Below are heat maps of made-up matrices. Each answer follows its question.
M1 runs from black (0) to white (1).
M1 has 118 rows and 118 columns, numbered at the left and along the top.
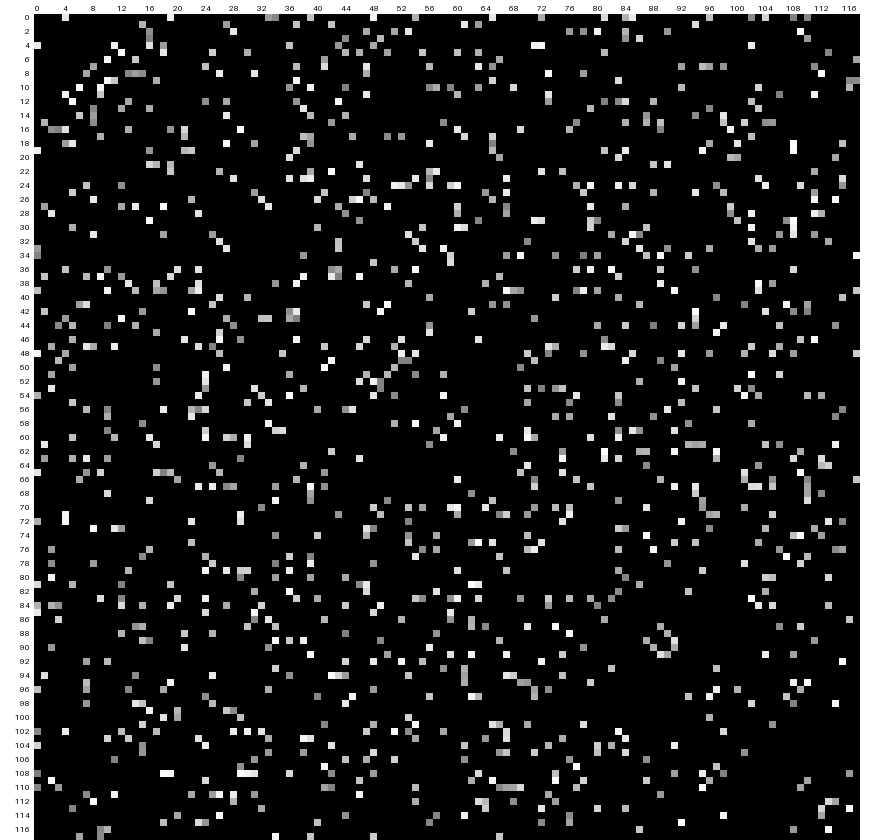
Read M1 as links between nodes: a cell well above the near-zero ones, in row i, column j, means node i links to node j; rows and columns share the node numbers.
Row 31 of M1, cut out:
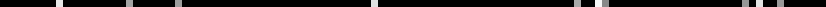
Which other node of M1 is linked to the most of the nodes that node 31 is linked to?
node 47
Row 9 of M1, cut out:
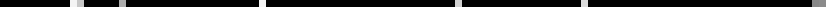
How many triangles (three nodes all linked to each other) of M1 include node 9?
3
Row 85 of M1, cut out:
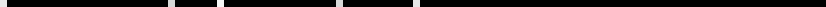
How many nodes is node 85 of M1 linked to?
5
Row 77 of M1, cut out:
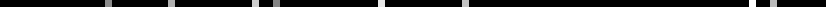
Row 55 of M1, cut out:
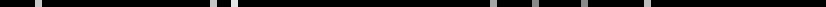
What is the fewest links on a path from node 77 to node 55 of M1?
3
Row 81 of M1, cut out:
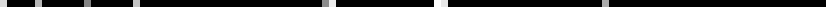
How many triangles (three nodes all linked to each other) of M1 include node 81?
7
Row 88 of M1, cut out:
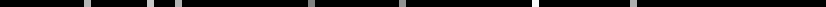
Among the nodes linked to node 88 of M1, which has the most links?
node 44
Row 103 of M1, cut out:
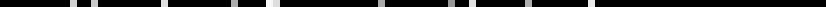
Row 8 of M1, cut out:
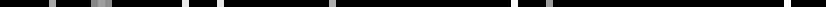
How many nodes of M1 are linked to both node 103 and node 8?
1
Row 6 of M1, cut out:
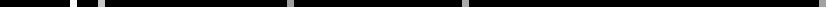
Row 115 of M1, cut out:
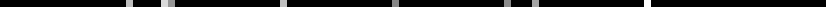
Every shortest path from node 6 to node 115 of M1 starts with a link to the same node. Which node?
node 10
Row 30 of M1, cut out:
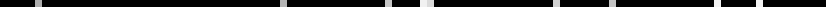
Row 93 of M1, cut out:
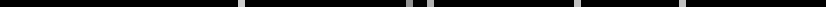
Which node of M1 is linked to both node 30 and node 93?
node 61
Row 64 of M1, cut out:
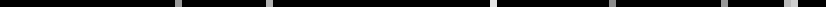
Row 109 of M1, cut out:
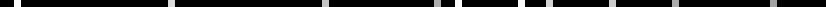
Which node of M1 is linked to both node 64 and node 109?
node 87
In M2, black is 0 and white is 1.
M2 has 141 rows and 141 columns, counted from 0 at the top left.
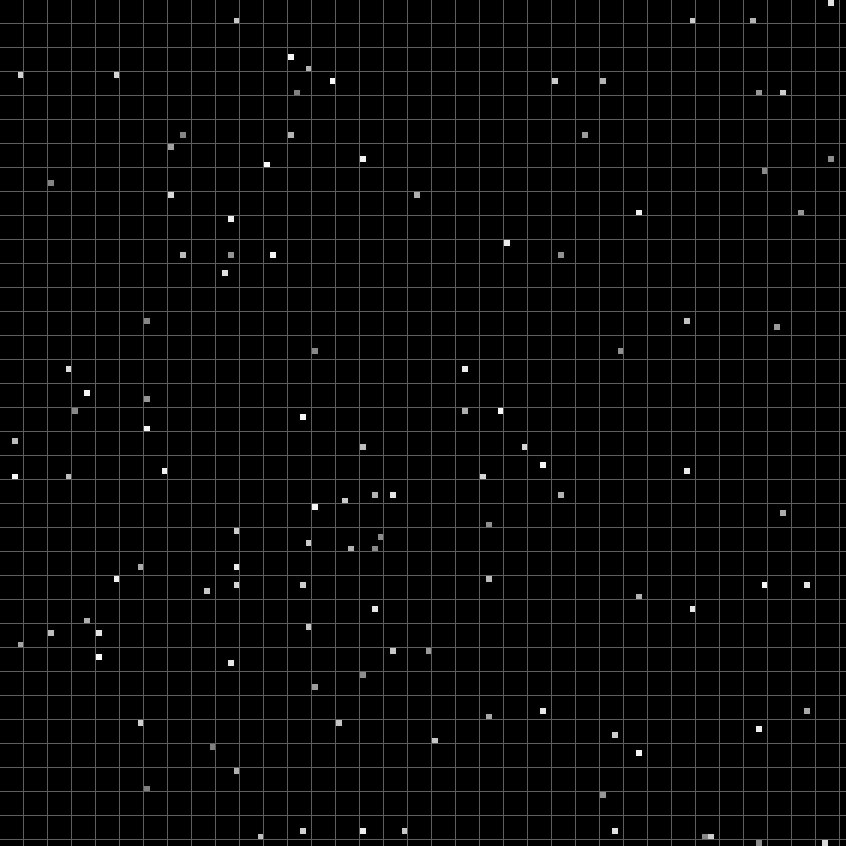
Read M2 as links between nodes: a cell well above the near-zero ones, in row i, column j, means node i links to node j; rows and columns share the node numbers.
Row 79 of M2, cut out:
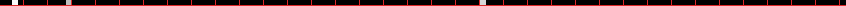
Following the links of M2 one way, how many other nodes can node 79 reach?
4
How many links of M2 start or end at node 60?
4
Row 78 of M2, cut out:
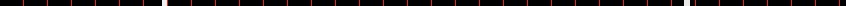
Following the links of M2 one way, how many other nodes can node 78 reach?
4
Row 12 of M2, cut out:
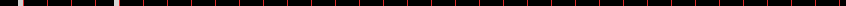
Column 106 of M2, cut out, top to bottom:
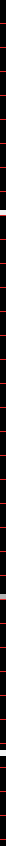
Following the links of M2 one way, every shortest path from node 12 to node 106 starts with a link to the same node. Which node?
node 3
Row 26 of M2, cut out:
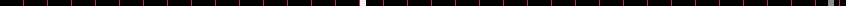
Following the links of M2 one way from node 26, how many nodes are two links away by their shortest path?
3
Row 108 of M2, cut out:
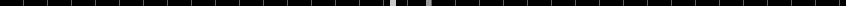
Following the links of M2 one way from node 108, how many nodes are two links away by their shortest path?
2
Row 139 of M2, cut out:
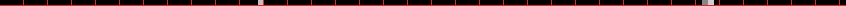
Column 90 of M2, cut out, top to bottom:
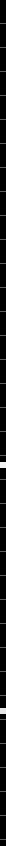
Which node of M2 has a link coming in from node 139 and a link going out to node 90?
node 118
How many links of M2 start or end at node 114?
3
